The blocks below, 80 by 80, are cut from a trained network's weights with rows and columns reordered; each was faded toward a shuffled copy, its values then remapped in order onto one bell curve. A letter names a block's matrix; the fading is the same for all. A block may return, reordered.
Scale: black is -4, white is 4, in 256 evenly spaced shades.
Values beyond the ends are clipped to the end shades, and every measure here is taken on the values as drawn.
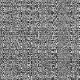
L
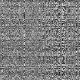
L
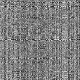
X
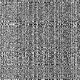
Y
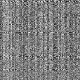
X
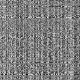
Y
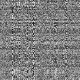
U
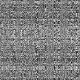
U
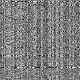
X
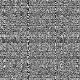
U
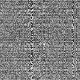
U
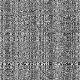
X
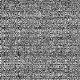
U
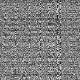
U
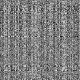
X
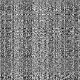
Y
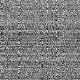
U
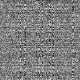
L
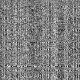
X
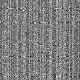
Y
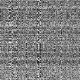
U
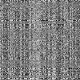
Y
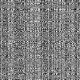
Y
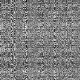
L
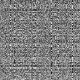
U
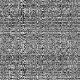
U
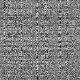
L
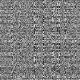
L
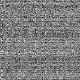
U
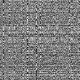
U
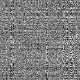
L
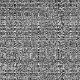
U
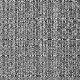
Y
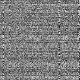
U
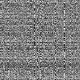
U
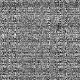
U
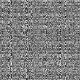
L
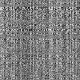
Y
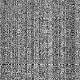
X
